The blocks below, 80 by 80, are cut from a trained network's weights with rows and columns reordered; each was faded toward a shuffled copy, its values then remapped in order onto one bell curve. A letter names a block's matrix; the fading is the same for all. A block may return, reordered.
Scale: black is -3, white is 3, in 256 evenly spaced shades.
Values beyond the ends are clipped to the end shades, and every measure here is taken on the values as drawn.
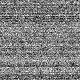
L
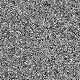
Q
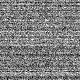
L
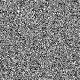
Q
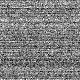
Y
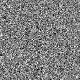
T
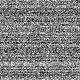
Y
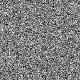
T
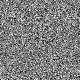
T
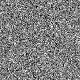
Q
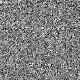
T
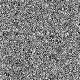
T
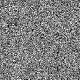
Q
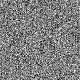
T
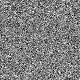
Q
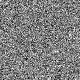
Q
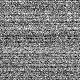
Y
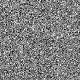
Q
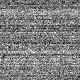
L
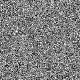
T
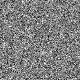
T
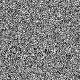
Q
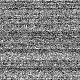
L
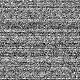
Y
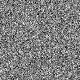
Q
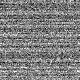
L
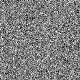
T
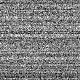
L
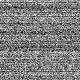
L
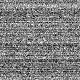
L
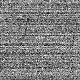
L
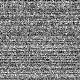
L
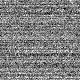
Y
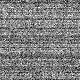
Y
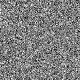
T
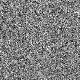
T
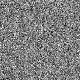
Q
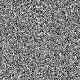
Q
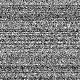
L
